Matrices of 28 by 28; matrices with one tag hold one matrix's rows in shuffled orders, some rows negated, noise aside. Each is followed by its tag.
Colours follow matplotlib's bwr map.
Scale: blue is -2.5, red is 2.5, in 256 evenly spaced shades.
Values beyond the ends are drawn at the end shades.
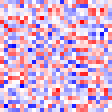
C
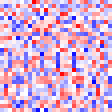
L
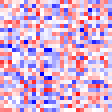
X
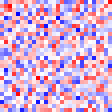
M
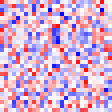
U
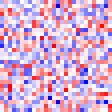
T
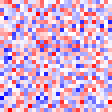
M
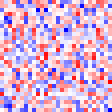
M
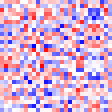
X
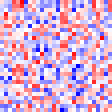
L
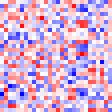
C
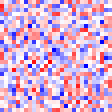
U
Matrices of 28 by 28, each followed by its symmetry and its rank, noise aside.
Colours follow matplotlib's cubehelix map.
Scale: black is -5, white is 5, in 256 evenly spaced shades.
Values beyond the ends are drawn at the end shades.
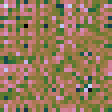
symmetric, rank four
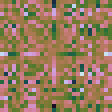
antisymmetric, rank four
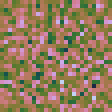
no symmetry, rank six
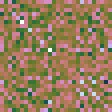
symmetric, rank six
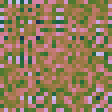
symmetric, rank five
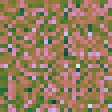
no symmetry, rank six
